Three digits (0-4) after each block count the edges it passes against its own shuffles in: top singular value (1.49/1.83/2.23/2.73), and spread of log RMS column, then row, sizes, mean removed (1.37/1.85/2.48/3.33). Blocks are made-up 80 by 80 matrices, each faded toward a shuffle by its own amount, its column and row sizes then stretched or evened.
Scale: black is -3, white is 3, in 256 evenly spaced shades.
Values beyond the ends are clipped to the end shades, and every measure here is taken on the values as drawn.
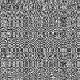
4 0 2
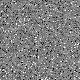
0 0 0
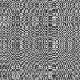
4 3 3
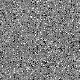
1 2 0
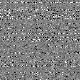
0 1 4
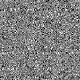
2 1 1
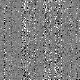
0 4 1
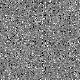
1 2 1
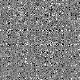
1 3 3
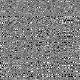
2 2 4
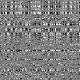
4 2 4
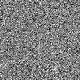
1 0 0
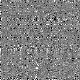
2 2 3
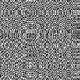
4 1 0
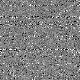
1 1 3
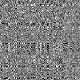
3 2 3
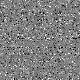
0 0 2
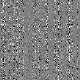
2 4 2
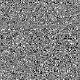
0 2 3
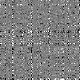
3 3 3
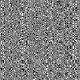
3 3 0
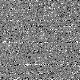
1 0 3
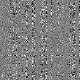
0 4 2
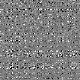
2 2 4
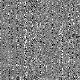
0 4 0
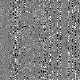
1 4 0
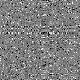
3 0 1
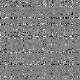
2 3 4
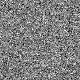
0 0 0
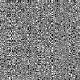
3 3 0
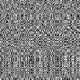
4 0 3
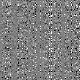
2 4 2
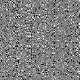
2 3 1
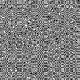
4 0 0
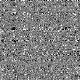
1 1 3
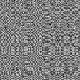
4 1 1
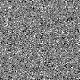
2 1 1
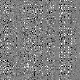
2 4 2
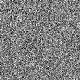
1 0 0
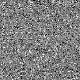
1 1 1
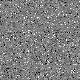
0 0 2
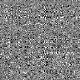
2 2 3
